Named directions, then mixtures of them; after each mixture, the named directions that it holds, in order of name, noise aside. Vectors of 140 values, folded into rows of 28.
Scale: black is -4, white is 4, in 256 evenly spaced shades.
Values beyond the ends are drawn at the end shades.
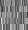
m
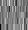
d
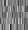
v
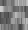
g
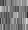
g, m.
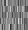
v.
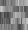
g.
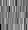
d.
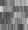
g.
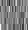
d.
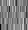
d.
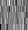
d.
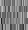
m.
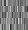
v.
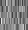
m, v.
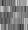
d, g.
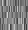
d, v.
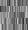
d, g.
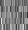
m.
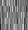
d, v.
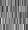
m, v.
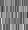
m.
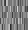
v.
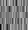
d, v.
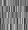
d, v.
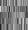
d, g.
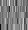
d.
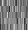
d, v.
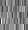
m, v.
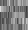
d, g.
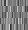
v.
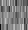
d, g.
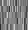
d, v.
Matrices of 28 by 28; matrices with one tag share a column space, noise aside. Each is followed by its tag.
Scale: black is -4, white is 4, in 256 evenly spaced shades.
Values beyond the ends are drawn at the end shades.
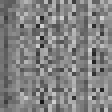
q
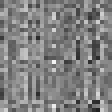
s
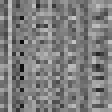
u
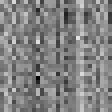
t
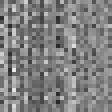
q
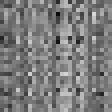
t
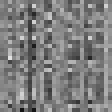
s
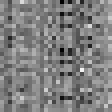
q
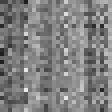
q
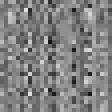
t
